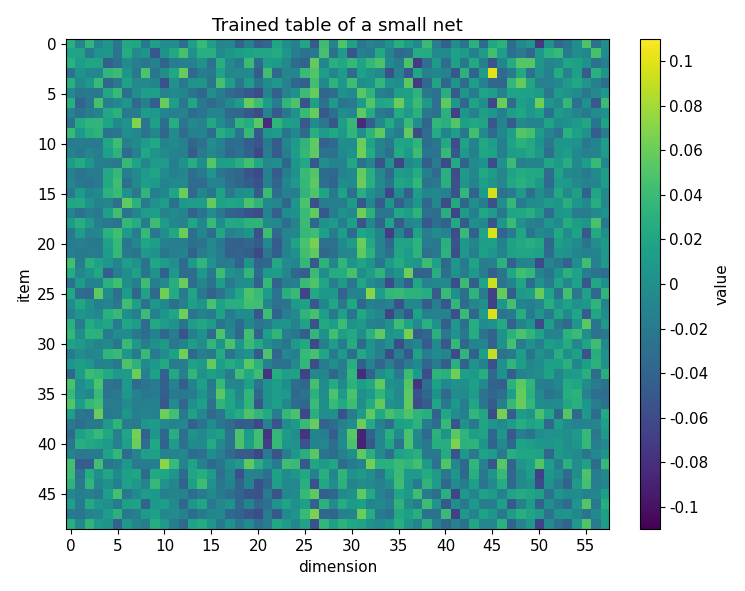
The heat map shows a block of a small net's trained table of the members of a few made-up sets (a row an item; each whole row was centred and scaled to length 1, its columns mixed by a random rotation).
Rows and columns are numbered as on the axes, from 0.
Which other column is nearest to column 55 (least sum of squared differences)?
43
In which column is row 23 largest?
36
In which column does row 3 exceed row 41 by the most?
45
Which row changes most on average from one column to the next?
25
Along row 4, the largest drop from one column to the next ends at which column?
37
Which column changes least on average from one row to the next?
54
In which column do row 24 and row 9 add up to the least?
20
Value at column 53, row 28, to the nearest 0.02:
-0.04
